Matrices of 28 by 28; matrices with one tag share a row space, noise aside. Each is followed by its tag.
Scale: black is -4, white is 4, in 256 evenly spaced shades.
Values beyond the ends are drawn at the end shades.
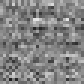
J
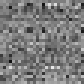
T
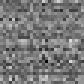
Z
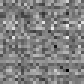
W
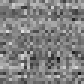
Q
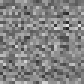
W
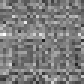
T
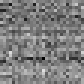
T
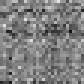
T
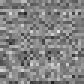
Q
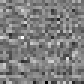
Q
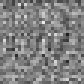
W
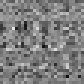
W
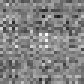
Z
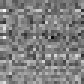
T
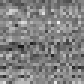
Q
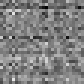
Z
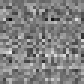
T
